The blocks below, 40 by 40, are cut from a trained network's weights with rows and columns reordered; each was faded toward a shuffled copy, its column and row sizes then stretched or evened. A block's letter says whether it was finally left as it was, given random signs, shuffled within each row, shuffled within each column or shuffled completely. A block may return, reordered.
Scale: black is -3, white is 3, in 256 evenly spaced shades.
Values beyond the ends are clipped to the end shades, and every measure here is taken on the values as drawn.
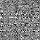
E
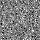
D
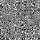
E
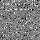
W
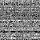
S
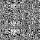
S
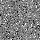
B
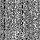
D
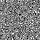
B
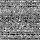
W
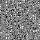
D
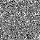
W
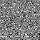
W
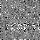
E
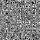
E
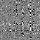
E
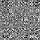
S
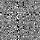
E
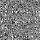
E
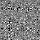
E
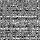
S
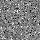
B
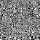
E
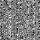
D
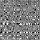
S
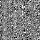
D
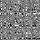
S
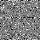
W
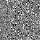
D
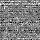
W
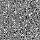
D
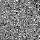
D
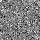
B
